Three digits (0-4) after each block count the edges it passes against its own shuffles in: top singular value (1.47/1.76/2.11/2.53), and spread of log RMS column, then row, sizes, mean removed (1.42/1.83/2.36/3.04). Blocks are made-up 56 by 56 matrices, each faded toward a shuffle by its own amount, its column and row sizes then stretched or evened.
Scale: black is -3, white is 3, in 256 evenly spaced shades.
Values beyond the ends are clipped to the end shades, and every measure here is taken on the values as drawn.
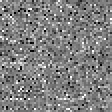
0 0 1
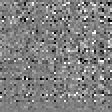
2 3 4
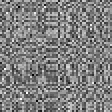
4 1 0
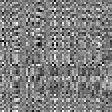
4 4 2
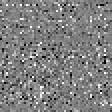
0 1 2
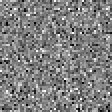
1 1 2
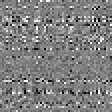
4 2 4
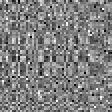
4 2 0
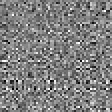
3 1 3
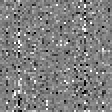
2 3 0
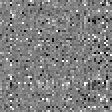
2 2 2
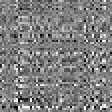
3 3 4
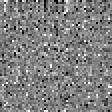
2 1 1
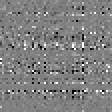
3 2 4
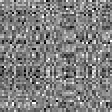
4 1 2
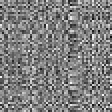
4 3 1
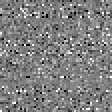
0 0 3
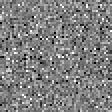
0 0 1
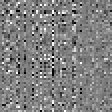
3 4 2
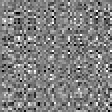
4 4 2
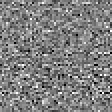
2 0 2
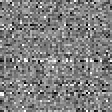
3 0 3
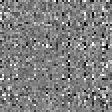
2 3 3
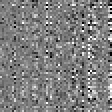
3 4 1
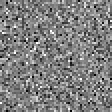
0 1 0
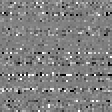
1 0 4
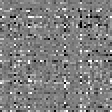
1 3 4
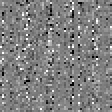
0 4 0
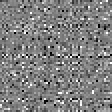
3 1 3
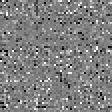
0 2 2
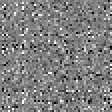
2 2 2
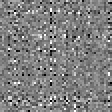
2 3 3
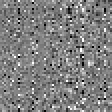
2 3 0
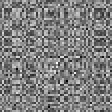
4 0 2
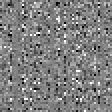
0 4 2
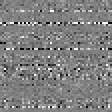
3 1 4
